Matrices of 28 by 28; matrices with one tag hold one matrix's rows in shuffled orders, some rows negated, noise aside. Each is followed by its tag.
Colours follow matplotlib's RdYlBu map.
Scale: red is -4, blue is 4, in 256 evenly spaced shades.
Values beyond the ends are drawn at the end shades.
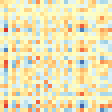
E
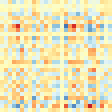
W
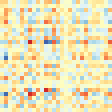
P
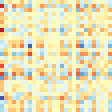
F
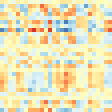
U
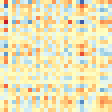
E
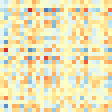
P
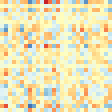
P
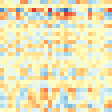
U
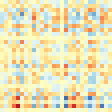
W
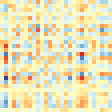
E
